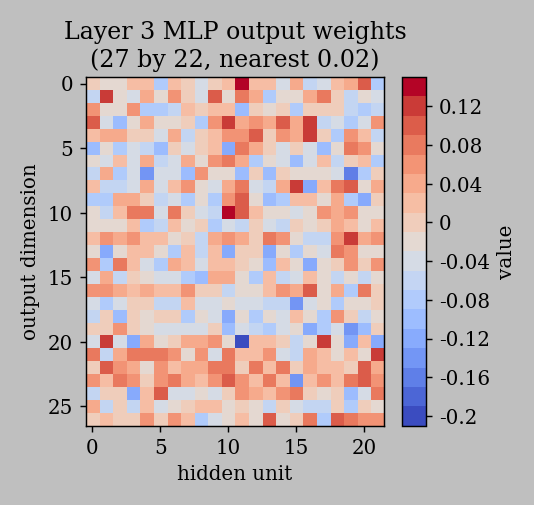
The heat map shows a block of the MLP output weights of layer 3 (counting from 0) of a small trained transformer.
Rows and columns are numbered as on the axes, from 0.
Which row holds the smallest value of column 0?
5
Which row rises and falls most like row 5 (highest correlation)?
0
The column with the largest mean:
11
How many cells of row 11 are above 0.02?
1
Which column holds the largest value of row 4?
16
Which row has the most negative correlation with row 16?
10
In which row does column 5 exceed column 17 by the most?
24
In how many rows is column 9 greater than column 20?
13
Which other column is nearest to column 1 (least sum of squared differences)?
9
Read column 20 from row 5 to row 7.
0.06 0.02 -0.08
